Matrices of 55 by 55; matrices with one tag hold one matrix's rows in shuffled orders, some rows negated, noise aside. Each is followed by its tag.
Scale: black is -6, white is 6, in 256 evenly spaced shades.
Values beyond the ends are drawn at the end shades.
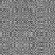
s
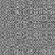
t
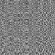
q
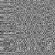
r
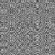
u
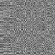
r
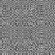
s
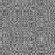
s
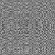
q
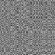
t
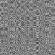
u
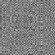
s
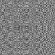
q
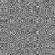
u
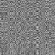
u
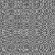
q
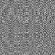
q
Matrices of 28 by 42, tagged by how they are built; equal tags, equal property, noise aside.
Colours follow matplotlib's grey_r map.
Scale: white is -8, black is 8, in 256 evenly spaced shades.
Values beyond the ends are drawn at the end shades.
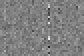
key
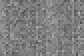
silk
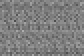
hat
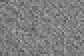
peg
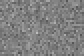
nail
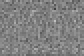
hat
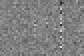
key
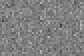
key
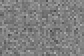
silk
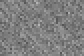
peg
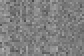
silk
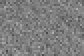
peg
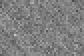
peg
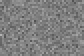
nail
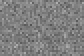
hat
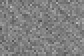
peg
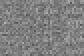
silk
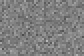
nail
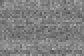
silk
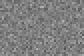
hat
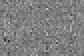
key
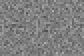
hat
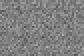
hat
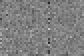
key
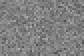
nail
